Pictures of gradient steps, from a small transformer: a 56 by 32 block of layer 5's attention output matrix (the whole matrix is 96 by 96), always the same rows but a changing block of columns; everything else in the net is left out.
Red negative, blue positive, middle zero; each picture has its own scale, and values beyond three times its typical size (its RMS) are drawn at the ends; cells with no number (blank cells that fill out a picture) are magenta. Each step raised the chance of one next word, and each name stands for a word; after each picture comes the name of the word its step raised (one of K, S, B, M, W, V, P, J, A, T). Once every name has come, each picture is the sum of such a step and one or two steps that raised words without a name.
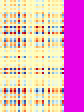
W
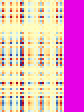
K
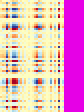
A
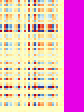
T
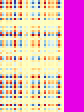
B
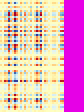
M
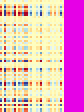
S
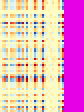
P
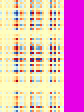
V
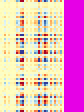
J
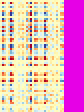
M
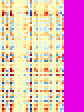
S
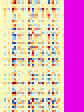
K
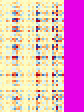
M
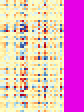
T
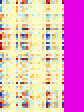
B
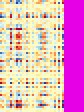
A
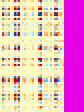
P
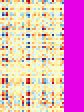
J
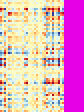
K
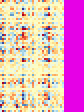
J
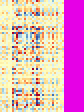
W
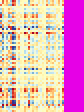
W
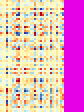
W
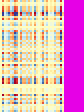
P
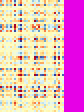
T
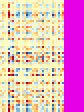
S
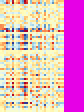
T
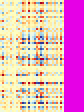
K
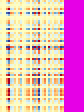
W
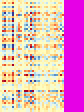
M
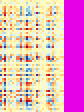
S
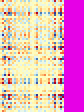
J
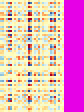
M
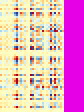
T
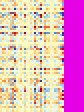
W
